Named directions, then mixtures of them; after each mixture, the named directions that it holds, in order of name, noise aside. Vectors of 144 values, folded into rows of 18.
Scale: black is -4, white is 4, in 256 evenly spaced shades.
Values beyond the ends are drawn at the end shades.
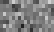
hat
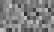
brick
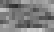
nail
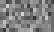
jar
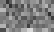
brick, jar, nail.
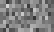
jar.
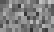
brick, hat.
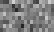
hat.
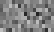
brick.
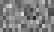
brick, hat, jar.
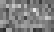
brick, jar, nail.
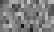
brick, hat.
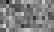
hat, jar, nail.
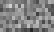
brick, hat, nail.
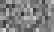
jar.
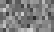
jar, nail.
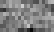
hat, jar, nail.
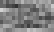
nail.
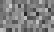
brick.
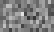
brick, hat, jar.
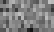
hat, nail.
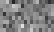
hat.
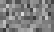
jar.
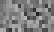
brick.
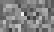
brick, jar.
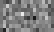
hat, jar.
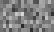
brick, hat, jar.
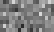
hat.
